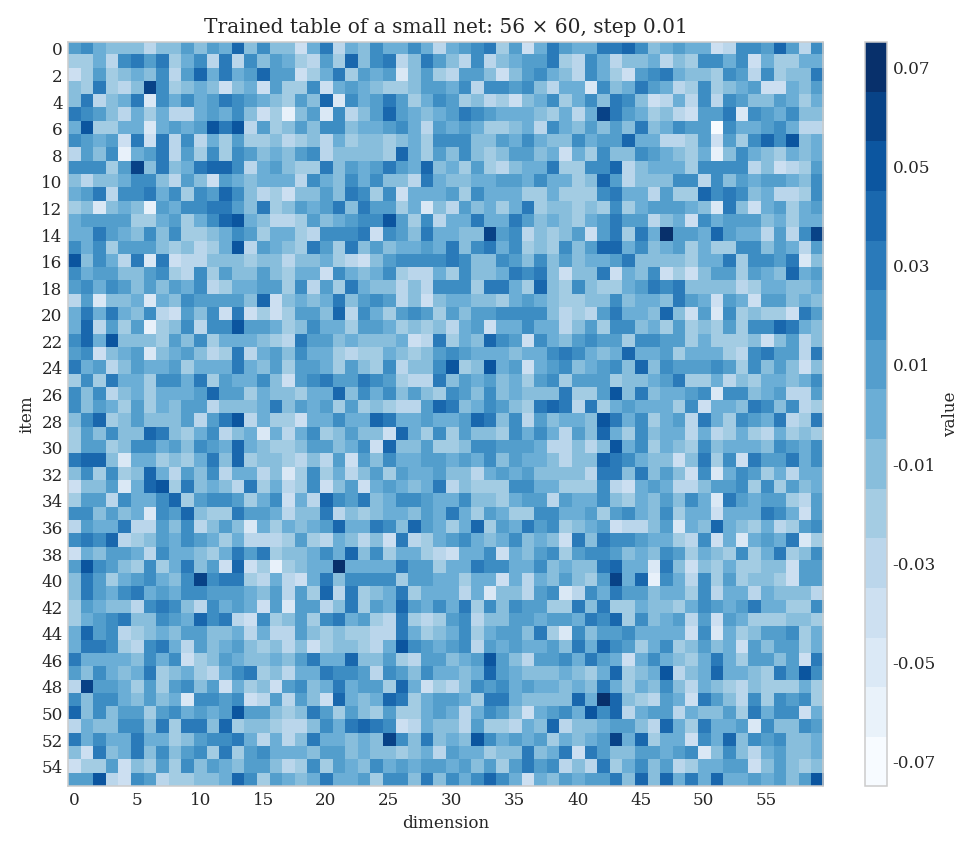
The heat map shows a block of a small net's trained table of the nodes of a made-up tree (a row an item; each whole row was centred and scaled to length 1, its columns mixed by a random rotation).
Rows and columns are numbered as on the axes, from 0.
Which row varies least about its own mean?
10
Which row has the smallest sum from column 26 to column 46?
51
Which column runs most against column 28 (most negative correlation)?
18
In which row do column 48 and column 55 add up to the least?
3
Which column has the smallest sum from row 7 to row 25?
17
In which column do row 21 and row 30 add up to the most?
13
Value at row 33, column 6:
0.04
